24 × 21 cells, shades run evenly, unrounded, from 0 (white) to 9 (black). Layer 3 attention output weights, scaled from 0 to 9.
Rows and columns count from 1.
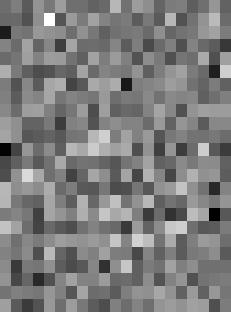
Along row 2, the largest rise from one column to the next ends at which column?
6
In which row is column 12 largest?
7
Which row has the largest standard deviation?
12
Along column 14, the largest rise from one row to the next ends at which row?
17
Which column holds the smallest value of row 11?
10
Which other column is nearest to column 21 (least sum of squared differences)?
15
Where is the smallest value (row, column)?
2, 5
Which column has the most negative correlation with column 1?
19
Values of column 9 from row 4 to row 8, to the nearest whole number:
5 3 5 3 5
